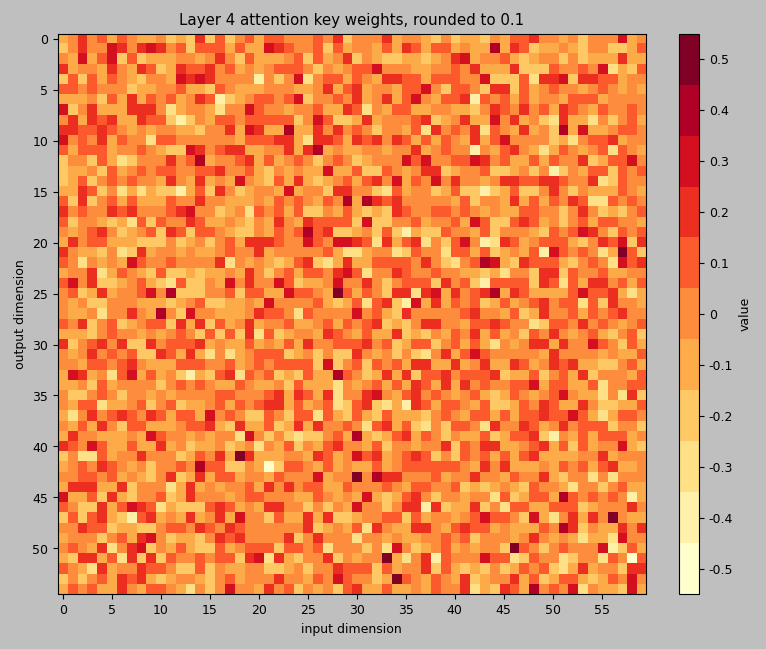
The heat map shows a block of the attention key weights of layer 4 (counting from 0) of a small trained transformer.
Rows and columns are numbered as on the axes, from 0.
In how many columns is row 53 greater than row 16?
21
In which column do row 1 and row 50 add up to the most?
46
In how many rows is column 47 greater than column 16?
17
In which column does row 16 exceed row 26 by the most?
31
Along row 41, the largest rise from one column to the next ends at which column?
18
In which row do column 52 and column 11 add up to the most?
25
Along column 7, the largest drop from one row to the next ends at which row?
47
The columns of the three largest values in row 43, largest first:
30, 32, 26
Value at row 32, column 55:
-0.2
